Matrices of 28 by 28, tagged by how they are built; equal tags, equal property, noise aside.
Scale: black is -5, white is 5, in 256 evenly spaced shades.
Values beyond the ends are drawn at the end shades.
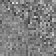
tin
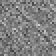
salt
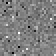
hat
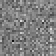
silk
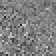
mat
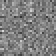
silk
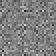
silk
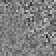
tin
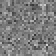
silk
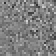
tin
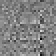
silk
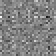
silk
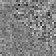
tin
